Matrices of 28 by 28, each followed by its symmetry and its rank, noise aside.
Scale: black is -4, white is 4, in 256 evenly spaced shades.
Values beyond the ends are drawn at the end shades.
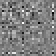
no symmetry, rank three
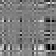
no symmetry, rank two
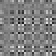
symmetric, rank one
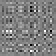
antisymmetric, rank two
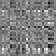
antisymmetric, rank two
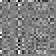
no symmetry, rank three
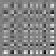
symmetric, rank one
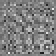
symmetric, rank three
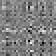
no symmetry, rank three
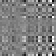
no symmetry, rank one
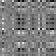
no symmetry, rank one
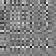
no symmetry, rank two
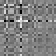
symmetric, rank two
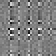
no symmetry, rank one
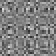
antisymmetric, rank two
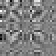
antisymmetric, rank two
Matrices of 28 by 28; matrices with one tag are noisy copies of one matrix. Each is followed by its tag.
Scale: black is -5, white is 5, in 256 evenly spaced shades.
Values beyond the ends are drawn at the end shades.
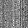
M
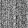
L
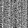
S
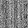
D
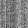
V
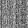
L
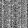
S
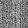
M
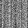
S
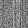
M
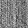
L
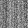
D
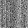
V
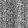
V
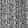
L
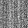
D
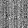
D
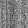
V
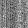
V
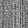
M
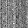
L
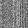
M
